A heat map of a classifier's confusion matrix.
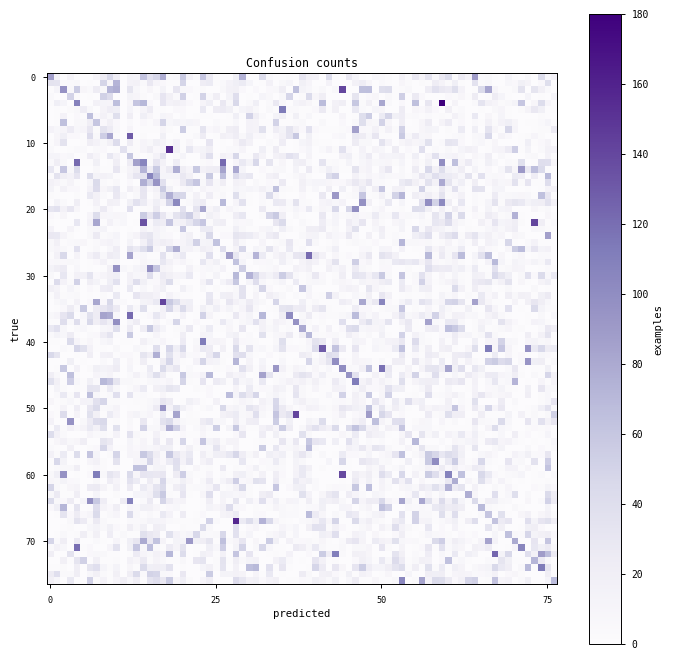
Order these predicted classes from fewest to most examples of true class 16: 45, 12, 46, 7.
12, 45, 46, 7
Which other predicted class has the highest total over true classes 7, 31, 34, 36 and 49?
17
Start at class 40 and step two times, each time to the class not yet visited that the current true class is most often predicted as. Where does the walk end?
20
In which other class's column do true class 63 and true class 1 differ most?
10
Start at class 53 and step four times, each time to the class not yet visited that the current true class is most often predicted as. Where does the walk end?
67
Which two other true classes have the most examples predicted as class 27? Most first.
48, 65
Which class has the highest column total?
28
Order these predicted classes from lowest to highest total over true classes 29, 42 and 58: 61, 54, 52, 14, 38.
52, 54, 38, 14, 61
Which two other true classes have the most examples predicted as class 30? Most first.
74, 6
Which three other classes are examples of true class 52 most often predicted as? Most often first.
3, 49, 34
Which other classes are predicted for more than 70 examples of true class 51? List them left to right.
19, 37, 48
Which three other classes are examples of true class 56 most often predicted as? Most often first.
39, 32, 8
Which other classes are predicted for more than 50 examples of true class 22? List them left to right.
7, 14, 18, 23, 73
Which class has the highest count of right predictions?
41
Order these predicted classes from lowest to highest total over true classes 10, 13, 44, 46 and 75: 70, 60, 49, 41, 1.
49, 41, 1, 70, 60
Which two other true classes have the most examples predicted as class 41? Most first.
4, 72
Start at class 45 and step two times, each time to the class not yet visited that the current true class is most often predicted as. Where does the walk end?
38
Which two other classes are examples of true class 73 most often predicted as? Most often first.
60, 5
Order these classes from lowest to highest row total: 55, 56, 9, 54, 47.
54, 47, 56, 55, 9
